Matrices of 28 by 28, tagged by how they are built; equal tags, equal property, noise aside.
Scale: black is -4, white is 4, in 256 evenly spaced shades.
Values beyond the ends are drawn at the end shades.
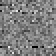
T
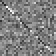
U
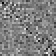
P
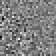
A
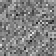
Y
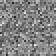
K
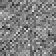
Y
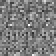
K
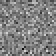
K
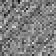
Y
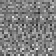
K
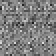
K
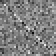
U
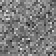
Y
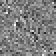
P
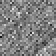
Y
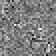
P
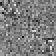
P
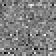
T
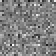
T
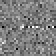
T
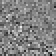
A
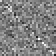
U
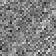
Y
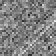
Y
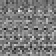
K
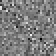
P
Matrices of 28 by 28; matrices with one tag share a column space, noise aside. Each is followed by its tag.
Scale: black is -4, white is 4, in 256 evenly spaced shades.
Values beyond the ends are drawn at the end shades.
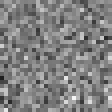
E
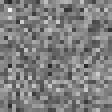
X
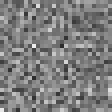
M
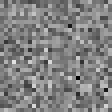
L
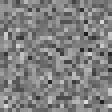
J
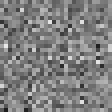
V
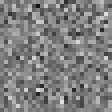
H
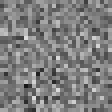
E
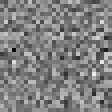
J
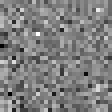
V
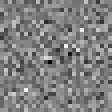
J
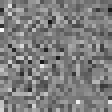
V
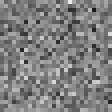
J
